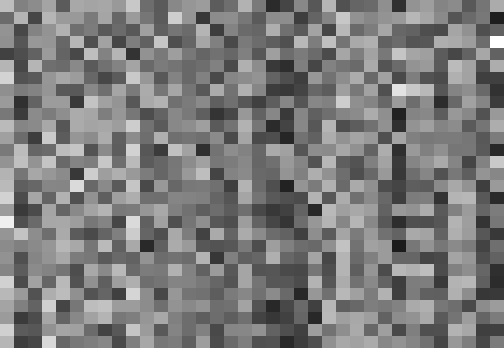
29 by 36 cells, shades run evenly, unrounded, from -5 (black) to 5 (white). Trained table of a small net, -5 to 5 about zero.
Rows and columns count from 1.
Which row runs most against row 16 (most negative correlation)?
5
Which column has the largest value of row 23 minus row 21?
29
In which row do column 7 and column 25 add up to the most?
9
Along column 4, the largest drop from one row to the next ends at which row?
13
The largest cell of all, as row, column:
4, 36
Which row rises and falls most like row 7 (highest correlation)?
28
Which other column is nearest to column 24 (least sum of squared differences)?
8
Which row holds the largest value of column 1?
19
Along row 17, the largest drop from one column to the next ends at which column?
2
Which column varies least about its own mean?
14
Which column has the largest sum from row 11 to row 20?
10
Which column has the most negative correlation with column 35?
33
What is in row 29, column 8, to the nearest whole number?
0
